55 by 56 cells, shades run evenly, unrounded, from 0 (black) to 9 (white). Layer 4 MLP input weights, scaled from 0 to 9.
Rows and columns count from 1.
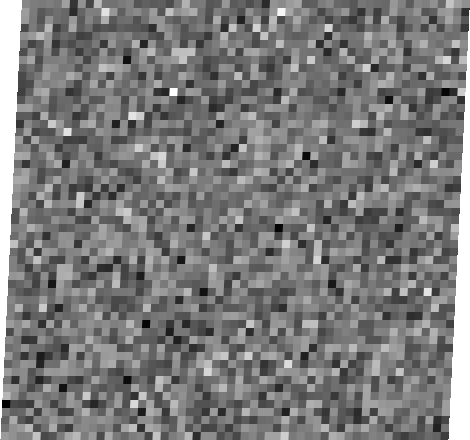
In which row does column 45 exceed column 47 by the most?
13
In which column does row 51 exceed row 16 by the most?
17
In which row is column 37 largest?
8
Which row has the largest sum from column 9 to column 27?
2
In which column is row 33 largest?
39
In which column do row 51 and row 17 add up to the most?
47
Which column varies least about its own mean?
24
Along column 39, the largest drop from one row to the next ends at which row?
5
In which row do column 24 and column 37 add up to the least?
20
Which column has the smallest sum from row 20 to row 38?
45
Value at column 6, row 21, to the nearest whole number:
6
